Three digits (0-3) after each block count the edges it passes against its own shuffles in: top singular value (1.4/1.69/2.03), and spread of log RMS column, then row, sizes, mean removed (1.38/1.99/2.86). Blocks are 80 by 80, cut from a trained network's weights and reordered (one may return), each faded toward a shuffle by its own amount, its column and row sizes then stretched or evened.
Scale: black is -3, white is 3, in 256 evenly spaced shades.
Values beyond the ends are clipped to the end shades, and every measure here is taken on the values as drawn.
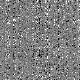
0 3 1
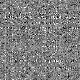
1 0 2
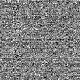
2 0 0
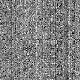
2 1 0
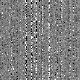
2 3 0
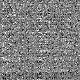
2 2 0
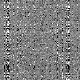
3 3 0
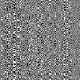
3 3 1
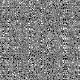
2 2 0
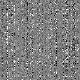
1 3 1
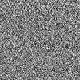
2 0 0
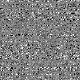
0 2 3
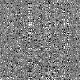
2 2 1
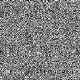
2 0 2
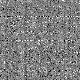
0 0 2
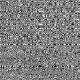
3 0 3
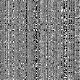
3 3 1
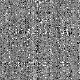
1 2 1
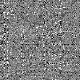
1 2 1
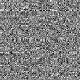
3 0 2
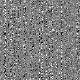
1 3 0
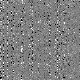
1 3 0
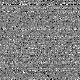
2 0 2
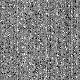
1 1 0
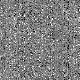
0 2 0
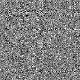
2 1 2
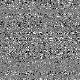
0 1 3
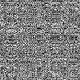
3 0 0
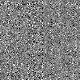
0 2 1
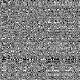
3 1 2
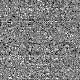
2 1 0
